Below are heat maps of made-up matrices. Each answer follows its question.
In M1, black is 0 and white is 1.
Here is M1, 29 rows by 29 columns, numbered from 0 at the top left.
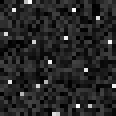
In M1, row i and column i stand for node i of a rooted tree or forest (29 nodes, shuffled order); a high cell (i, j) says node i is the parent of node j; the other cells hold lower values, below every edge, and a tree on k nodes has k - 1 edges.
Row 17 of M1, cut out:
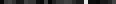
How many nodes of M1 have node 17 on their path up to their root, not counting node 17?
6
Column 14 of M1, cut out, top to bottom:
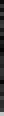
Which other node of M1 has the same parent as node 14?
13
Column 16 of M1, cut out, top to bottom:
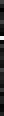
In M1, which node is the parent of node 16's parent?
21
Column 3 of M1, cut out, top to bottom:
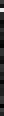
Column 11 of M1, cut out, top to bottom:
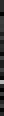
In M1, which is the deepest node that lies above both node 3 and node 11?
20
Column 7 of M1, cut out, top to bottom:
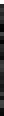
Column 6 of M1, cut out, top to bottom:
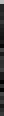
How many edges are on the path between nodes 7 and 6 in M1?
2
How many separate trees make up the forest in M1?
9
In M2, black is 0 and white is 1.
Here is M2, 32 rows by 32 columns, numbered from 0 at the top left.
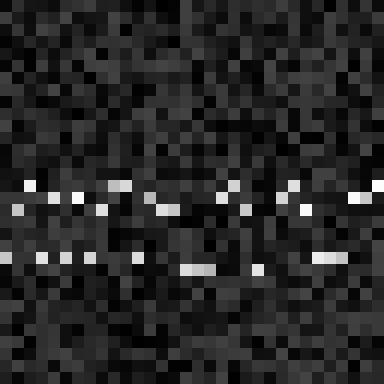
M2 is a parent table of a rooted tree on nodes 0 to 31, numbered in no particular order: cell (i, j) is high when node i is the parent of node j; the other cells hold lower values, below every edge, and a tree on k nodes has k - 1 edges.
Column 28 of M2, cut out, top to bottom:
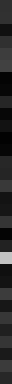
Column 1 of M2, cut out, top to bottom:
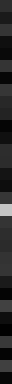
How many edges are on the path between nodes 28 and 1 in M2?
4
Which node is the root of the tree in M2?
22
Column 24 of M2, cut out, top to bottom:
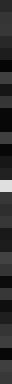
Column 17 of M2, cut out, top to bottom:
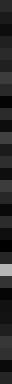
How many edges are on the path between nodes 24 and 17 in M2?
3
